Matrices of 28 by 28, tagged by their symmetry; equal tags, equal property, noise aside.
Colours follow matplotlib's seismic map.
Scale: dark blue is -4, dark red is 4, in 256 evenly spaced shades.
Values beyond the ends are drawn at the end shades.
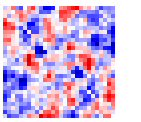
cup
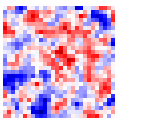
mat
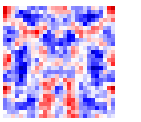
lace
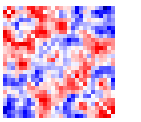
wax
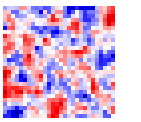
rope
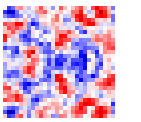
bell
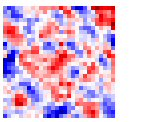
mat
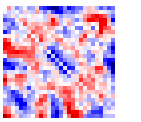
mat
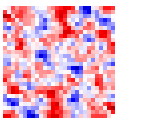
cup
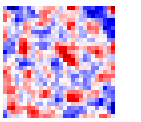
mat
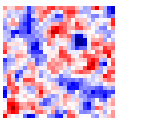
mat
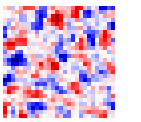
rope
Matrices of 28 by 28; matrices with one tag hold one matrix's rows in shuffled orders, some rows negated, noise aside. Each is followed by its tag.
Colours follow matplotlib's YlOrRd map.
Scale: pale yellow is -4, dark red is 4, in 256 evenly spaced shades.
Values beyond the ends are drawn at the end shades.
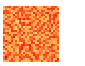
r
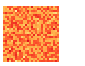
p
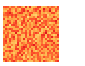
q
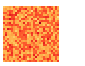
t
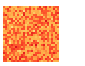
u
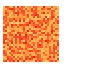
u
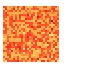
u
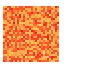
u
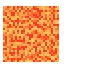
u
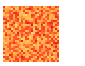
r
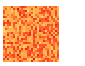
t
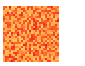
q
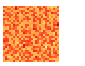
r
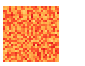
q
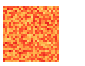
t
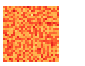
p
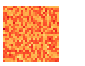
p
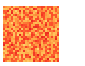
r
